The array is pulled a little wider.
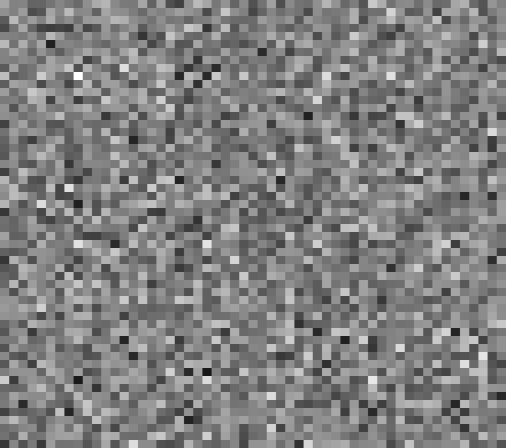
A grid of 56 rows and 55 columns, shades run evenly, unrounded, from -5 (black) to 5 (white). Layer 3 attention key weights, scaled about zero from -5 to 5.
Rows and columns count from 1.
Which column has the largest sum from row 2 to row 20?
14
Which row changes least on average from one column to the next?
39
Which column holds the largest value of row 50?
30
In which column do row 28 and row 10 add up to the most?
9
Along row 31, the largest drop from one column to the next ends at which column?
50
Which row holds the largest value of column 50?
35
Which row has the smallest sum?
45
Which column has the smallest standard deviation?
28
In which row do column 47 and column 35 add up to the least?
42
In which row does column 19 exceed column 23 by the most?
47
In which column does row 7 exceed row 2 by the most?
48
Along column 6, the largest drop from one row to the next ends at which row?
6
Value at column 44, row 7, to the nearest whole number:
2
